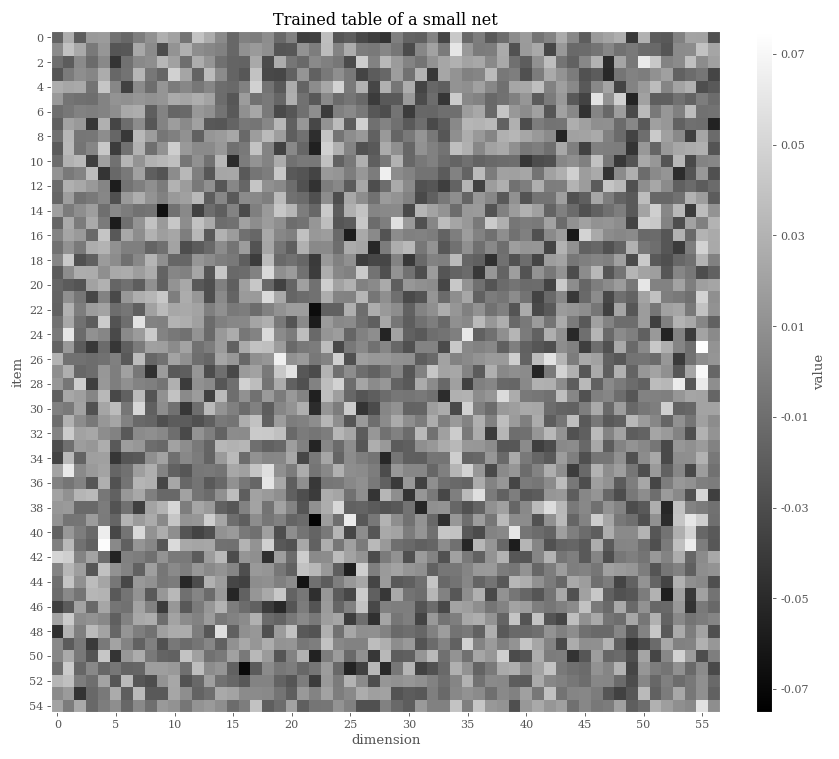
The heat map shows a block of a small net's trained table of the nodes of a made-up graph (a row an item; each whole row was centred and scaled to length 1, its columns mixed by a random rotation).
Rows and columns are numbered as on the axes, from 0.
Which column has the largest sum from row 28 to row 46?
4
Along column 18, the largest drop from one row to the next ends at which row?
42
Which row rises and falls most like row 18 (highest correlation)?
0
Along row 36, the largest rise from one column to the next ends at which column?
18
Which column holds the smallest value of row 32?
37
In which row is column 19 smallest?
46
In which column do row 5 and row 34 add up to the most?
34
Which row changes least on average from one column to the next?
43
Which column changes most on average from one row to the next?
25
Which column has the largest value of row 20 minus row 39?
50
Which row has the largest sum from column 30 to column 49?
26
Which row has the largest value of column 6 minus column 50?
39
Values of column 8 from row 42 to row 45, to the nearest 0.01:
-0.01 0.02 0.01 -0.02
